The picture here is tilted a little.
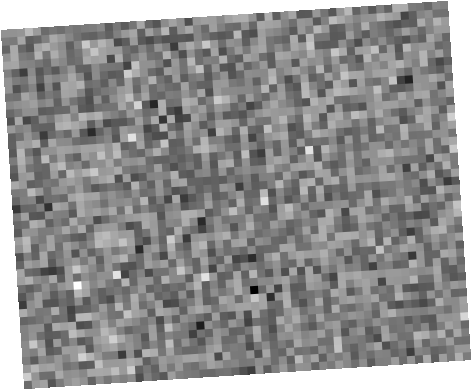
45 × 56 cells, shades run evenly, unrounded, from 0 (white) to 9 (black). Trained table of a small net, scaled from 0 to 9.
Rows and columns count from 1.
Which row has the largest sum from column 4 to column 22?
14
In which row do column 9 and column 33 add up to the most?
35
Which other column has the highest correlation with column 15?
29
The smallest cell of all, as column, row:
8, 33
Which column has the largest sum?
22
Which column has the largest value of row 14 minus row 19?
11
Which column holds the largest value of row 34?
40
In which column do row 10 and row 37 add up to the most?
51
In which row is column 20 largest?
13
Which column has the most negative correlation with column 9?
2
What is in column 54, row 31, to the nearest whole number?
5
